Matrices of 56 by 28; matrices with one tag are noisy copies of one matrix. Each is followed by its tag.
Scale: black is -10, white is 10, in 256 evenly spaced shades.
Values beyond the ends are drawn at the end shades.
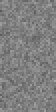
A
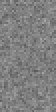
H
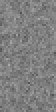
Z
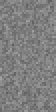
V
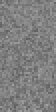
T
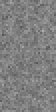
H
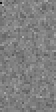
Z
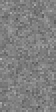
H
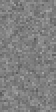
H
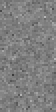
T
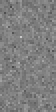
V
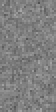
T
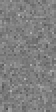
A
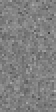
Z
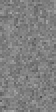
H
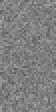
A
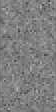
Z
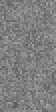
T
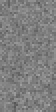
T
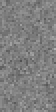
T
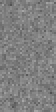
T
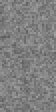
Z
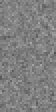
Z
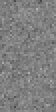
T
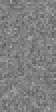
H
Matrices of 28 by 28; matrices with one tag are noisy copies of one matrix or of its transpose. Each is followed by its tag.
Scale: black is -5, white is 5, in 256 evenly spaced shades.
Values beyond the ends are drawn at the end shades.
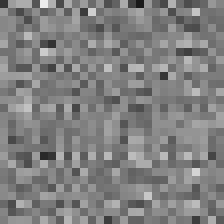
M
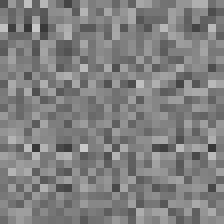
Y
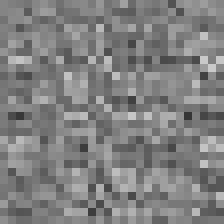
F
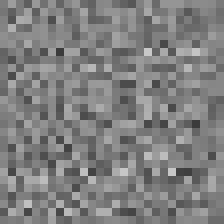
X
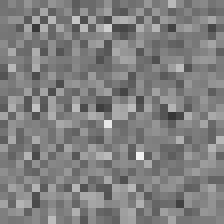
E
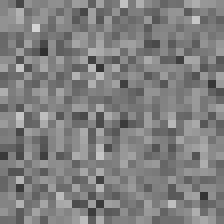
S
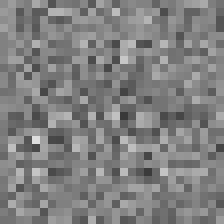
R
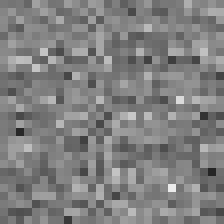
F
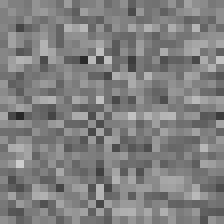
F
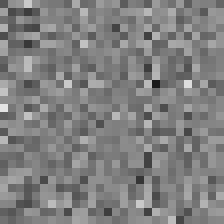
Y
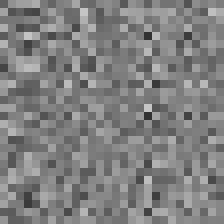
Y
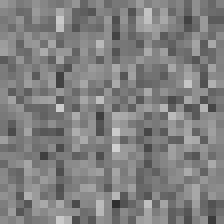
F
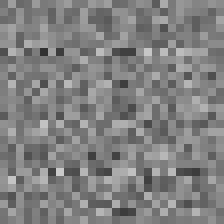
X
